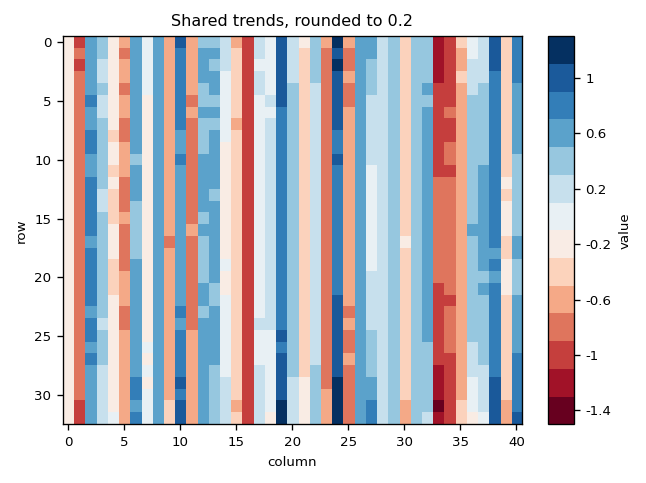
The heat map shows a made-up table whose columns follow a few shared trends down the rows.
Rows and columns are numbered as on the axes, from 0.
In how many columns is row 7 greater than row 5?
3
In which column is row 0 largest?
24
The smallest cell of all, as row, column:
31, 33
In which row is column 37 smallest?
32
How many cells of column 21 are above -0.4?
5
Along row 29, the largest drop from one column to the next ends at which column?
25
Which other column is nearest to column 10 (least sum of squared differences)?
38
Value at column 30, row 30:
-0.4
